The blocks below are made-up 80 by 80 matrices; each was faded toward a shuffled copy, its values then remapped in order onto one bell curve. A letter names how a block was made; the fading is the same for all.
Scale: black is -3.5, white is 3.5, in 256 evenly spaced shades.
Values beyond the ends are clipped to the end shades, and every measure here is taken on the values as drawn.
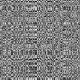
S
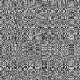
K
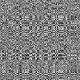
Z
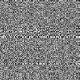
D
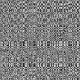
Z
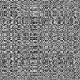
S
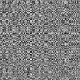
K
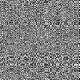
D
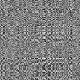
K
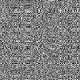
D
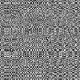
Z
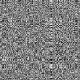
D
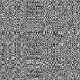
D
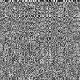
D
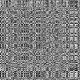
S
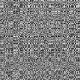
K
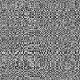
K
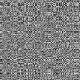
K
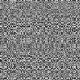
K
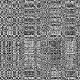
Z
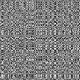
S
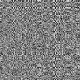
D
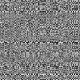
K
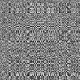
S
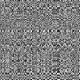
K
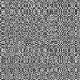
Z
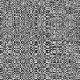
S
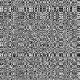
Z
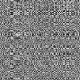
K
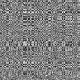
Z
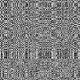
S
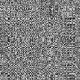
D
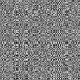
S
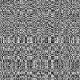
S
